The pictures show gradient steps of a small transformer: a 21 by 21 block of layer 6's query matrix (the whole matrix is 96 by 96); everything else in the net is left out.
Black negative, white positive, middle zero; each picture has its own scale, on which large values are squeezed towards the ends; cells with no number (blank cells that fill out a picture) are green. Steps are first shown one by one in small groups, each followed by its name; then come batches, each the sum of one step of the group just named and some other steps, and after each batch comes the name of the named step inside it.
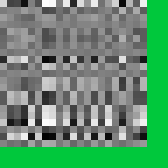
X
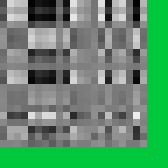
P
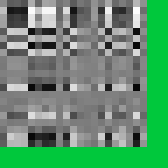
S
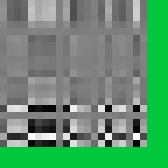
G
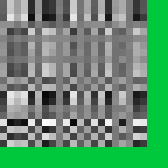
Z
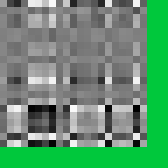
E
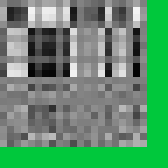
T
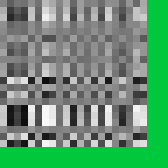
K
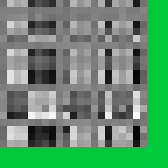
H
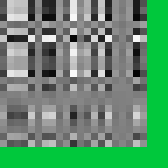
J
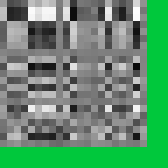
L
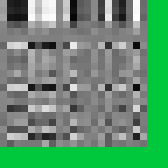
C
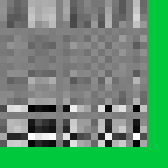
G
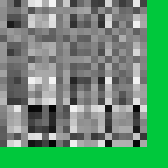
E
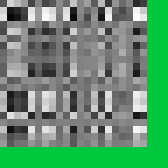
T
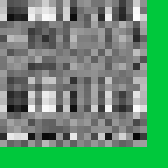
L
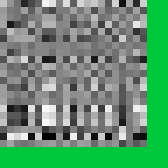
X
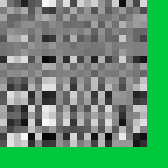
X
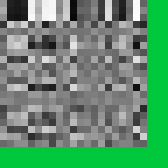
C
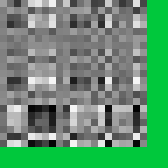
E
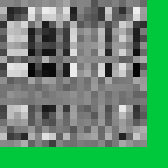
T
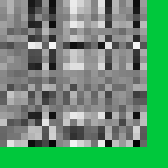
Z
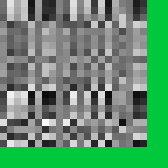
Z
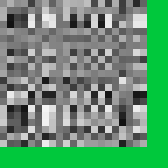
K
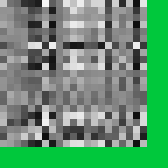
X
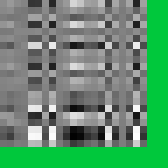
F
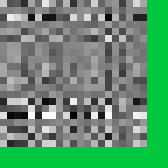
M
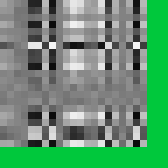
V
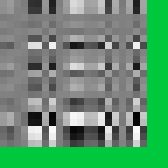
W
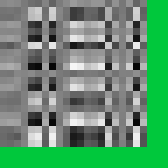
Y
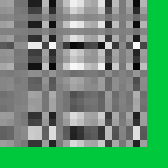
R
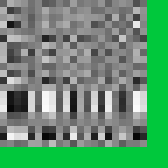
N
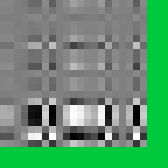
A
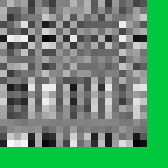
N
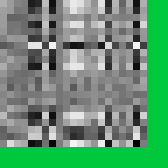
V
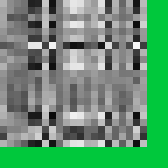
V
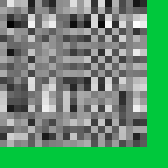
N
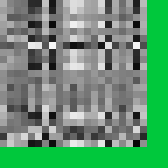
V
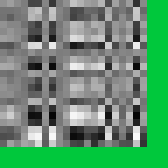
Y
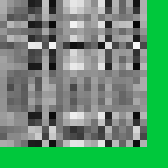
V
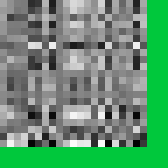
V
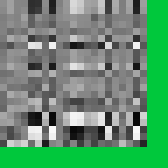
W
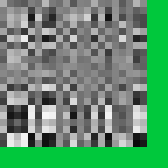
M
